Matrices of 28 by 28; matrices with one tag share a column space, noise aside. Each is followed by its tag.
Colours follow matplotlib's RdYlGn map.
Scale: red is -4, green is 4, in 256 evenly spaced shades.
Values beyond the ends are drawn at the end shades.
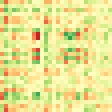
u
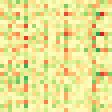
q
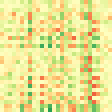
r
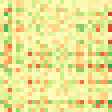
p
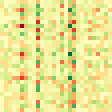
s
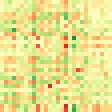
r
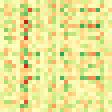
s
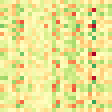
s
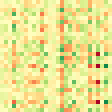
p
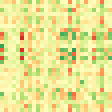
u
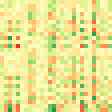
r
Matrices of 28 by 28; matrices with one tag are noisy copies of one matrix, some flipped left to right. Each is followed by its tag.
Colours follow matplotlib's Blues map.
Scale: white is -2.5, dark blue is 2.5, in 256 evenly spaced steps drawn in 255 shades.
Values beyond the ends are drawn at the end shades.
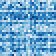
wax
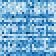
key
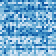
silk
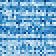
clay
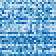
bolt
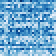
silk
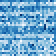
clay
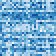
wax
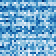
clay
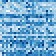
key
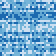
wax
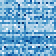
bolt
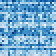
silk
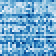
key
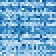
clay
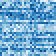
wax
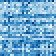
key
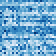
clay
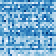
silk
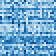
bolt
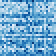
key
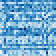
silk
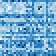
key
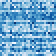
wax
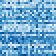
bolt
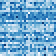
wax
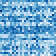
clay
